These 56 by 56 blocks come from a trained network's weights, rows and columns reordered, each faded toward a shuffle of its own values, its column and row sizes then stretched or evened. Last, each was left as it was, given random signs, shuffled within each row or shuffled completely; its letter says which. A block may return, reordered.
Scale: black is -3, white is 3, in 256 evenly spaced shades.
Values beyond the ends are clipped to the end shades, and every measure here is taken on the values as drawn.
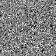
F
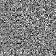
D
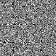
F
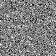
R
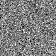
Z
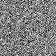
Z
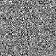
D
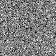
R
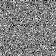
R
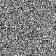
R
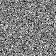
Z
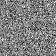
Z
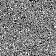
Z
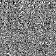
F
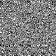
D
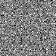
F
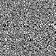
D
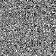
F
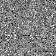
F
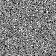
Z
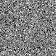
R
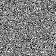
R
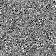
R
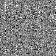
F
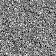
Z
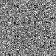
D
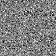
R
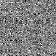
D
